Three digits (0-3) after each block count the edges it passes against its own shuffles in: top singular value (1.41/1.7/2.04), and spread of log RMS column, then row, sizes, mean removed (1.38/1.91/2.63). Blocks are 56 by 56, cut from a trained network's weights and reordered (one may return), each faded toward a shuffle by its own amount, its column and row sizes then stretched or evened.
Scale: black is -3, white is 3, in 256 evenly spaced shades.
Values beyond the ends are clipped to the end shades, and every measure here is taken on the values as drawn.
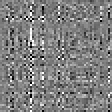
3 3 2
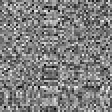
3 1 1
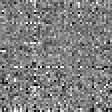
2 2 2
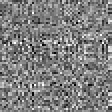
3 1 2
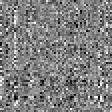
2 2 1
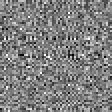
3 0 2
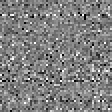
2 1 2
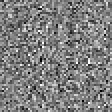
1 1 0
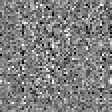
1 2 1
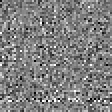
1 1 2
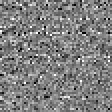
1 0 2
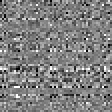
3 1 3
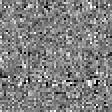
1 1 2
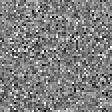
0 1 1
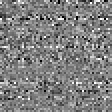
0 1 3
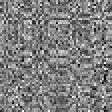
3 1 1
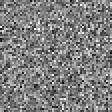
0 1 1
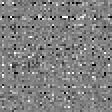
0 2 3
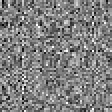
2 1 0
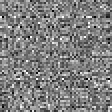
2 0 2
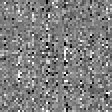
0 3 1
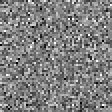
0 1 1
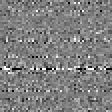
2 1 3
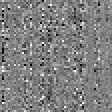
0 3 1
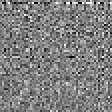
3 1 2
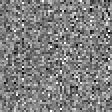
1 2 0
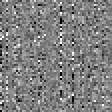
1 3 0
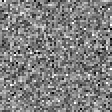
0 0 0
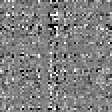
0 3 3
